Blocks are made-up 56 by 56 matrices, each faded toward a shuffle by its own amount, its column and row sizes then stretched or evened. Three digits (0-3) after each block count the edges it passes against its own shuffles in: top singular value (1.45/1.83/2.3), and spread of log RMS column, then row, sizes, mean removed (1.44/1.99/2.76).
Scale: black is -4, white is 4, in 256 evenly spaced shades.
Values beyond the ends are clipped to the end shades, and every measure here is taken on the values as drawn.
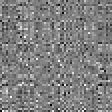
3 2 1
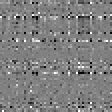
3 2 3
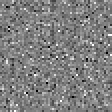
1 0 0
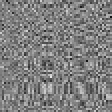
3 2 0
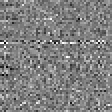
2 1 2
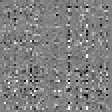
2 3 2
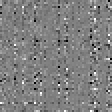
0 3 1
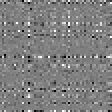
3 2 3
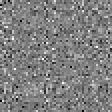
2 1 0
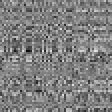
3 0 3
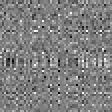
3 2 2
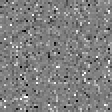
0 2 0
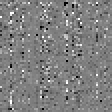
1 3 1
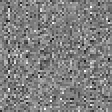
2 2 0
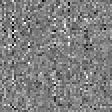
2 2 1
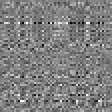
3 1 3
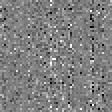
0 2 0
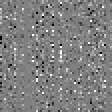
0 3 0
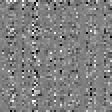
1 3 2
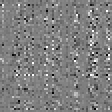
0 3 2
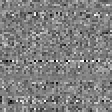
1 0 3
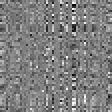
3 3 0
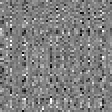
3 3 0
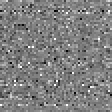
1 0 2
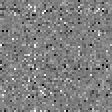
0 1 2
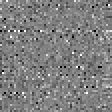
1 0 1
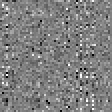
2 2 0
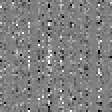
1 3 1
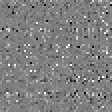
1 1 2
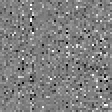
0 2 0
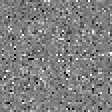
1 1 1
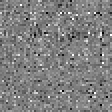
1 1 2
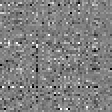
2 2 2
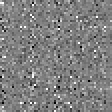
1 2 1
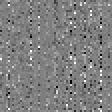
0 3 0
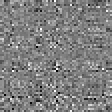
3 1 2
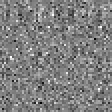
2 0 1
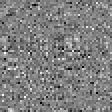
2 0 1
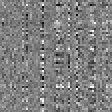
3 3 1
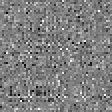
2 0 1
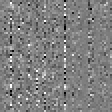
1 3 0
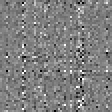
1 3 1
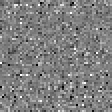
1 1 2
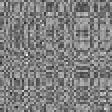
3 1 0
